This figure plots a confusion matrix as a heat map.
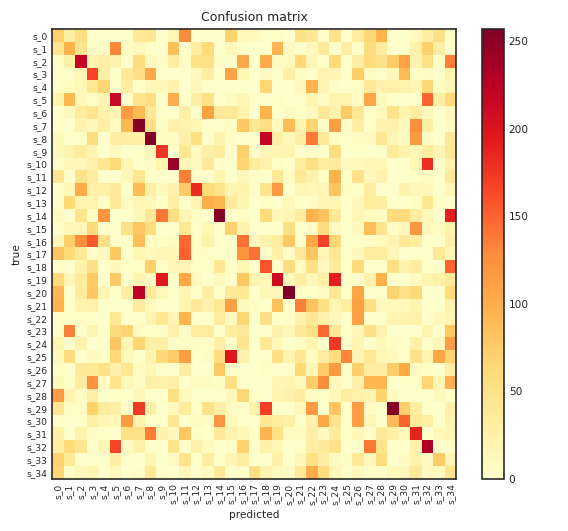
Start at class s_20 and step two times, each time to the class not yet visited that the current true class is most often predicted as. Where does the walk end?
s_31
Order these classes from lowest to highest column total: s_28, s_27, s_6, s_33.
s_33, s_6, s_28, s_27
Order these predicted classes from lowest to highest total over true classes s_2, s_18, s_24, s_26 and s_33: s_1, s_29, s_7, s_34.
s_1, s_7, s_29, s_34
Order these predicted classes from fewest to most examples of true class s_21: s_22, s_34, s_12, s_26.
s_34, s_12, s_22, s_26
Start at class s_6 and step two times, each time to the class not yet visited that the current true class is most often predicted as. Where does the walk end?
s_14
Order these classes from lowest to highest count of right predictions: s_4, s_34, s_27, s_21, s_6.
s_34, s_4, s_27, s_6, s_21
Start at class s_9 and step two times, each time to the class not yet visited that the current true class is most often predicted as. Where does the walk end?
s_23
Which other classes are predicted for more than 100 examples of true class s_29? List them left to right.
s_7, s_18, s_22, s_26
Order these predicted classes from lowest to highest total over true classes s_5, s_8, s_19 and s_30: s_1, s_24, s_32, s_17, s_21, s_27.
s_17, s_21, s_1, s_27, s_32, s_24
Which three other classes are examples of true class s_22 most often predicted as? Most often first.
s_26, s_11, s_16
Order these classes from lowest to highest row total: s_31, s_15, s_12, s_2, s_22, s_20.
s_22, s_15, s_31, s_12, s_20, s_2
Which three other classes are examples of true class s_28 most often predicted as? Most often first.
s_0, s_16, s_10
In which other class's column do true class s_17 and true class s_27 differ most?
s_11
